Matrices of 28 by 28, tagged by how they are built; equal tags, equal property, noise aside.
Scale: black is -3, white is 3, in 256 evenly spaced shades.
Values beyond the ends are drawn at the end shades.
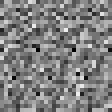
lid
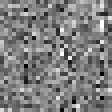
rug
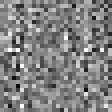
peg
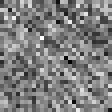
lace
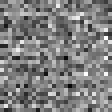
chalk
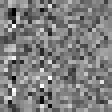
rug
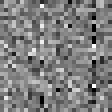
rug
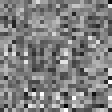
peg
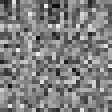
chalk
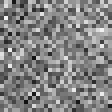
lace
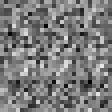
lid
